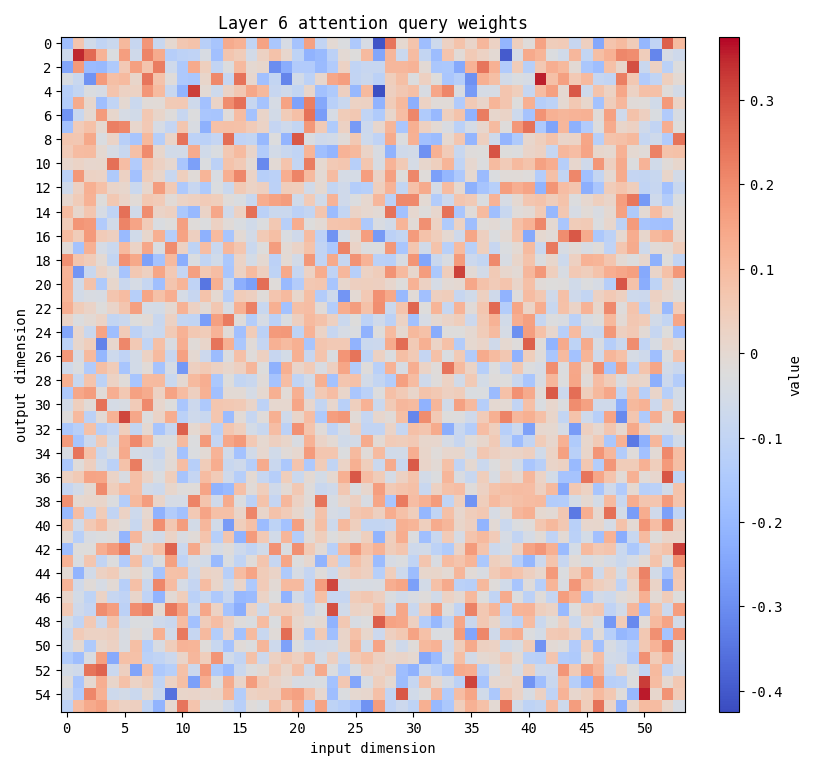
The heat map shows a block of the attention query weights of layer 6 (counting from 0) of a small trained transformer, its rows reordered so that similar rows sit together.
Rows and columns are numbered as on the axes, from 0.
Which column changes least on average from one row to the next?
21
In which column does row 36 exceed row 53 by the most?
25
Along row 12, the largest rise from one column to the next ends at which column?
42
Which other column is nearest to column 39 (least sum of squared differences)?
4
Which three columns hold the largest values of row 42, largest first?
53, 9, 5
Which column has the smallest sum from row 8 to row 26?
50
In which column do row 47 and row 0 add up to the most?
7
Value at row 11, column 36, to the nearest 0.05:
-0.2
